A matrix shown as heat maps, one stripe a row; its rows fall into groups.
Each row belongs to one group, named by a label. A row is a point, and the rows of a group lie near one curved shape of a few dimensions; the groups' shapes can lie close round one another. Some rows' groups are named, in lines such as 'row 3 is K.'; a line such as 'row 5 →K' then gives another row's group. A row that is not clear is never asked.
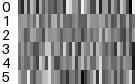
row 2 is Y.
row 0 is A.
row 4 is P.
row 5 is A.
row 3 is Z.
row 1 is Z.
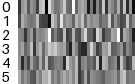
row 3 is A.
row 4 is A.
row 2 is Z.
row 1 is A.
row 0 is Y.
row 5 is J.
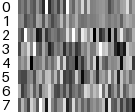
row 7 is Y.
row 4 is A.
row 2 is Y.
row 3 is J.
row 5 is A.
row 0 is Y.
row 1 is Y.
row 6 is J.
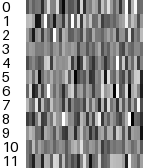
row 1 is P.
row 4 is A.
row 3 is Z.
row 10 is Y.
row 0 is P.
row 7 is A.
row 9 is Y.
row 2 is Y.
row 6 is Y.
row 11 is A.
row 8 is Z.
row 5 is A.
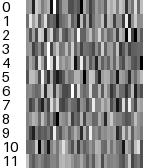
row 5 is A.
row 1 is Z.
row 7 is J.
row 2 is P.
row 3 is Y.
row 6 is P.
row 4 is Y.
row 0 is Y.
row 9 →Y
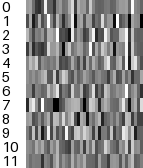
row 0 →P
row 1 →Y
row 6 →Z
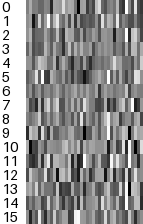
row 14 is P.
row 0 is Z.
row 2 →P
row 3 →Y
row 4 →Y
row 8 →P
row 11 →A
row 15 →A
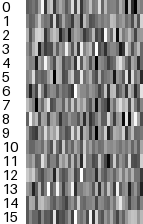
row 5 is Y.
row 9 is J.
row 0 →P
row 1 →Y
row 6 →A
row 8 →Z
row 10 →Y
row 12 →Y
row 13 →Y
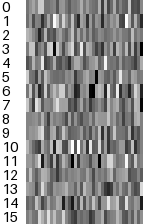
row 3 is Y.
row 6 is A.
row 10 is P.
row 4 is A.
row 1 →Z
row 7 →A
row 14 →P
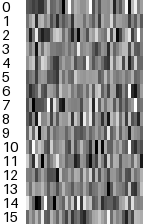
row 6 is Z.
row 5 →A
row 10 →Y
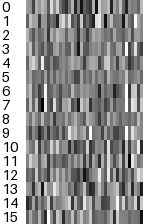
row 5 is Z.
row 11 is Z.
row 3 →Z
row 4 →A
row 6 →P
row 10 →A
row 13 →A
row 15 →Y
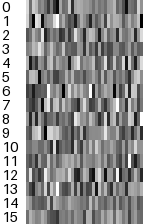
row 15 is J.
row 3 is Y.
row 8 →A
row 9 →P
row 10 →Y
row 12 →A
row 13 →J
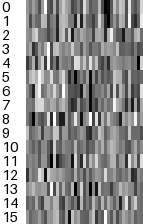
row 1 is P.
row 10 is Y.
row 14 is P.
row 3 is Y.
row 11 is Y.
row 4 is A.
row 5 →Y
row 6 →Y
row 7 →Y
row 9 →A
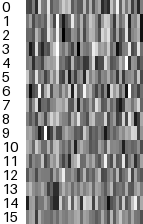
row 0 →A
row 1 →P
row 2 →P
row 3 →J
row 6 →A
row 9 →P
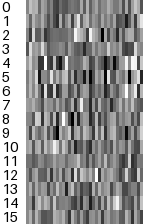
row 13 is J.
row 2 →Y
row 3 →J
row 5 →A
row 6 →P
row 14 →Y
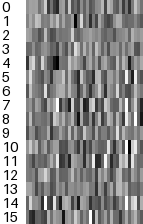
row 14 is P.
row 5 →Z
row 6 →A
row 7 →Z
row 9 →A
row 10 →Z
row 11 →Z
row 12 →J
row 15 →Y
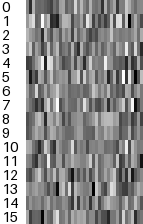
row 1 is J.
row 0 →Y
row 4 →P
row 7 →J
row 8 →P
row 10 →P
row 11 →Y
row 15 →J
